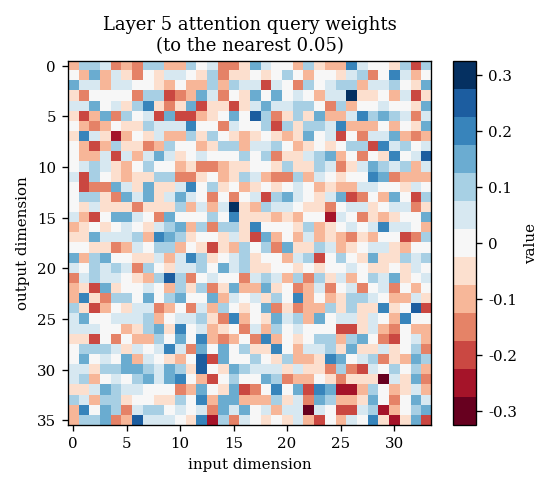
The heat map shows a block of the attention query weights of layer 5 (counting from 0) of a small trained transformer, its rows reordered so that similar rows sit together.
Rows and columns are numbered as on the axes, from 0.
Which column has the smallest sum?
13
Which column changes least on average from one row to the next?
0
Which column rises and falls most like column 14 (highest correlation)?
32
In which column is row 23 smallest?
3
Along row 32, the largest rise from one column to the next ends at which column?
23
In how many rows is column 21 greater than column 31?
16
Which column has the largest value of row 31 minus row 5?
10
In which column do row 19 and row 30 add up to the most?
12
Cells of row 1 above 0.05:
5
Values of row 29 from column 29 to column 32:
-0.15 -0.05 -0.1 0.15
